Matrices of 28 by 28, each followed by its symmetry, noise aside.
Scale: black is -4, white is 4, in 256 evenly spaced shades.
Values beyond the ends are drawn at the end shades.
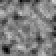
symmetric across the other diagonal.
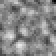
symmetric across the other diagonal.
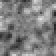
antisymmetric.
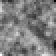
antisymmetric.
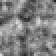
antisymmetric.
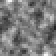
same after a half turn.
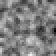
antisymmetric.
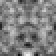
mirrored left to right.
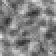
same after a half turn.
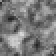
symmetric across the other diagonal.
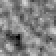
symmetric across the other diagonal.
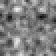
antisymmetric.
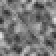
same after a half turn.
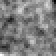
antisymmetric.
